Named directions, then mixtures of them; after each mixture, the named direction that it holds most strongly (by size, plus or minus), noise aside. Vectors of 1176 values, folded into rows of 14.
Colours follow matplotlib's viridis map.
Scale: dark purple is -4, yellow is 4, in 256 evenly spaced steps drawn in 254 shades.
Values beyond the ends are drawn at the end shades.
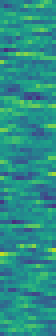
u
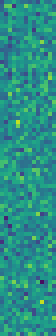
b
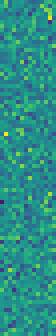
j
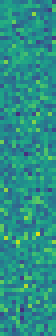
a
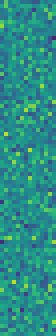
j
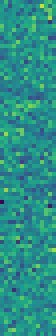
j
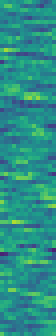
u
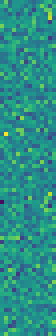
j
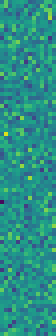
j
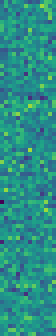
j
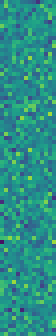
j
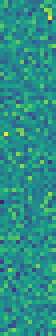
j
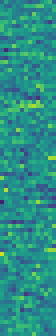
u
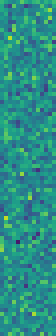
b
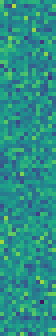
b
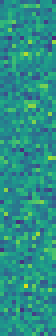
a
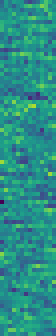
u
